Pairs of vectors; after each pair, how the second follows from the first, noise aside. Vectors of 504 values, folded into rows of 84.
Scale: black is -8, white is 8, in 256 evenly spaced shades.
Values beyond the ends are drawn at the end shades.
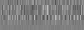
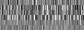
scaled up.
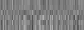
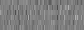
wrapped around, partly zeroed.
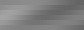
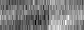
wrapped around, scaled up.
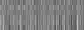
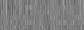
reversed, shrunk.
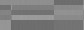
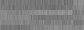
reversed, shrunk.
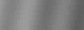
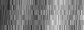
reversed, scaled up.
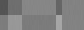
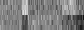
reversed, scaled up.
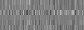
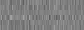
reversed, shrunk.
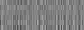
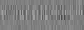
wrapped around, partly zeroed.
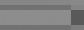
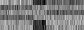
wrapped around, scaled up.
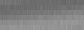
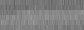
wrapped around, negated, shrunk.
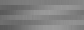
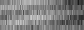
reversed, scaled up.
